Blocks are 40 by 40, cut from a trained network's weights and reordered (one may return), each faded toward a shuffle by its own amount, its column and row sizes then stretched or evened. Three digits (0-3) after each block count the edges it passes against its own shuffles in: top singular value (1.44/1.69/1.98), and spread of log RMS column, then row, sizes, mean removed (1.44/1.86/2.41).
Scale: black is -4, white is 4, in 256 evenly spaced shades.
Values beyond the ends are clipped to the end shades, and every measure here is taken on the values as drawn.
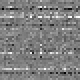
3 1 3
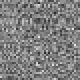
3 0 1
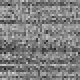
3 1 0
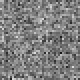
1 0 1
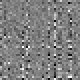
3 3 1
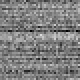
3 0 2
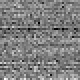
2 1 2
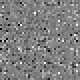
0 1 1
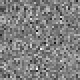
1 1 0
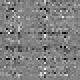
1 2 2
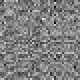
3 0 1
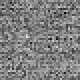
0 1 0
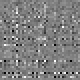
1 2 3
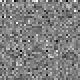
2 1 2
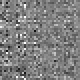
0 3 0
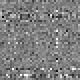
2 0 3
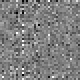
1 2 1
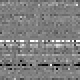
3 0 3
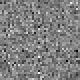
0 1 1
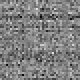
1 2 1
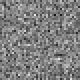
0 0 1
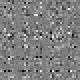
0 3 3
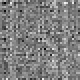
2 1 2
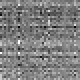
3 3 1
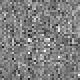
2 1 0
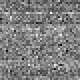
1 1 1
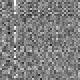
3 2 0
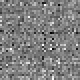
0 2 2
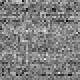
1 1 2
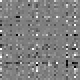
0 3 3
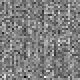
1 1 1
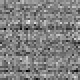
2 2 1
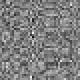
3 1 0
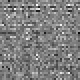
1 1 2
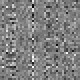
3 3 0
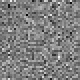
2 2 0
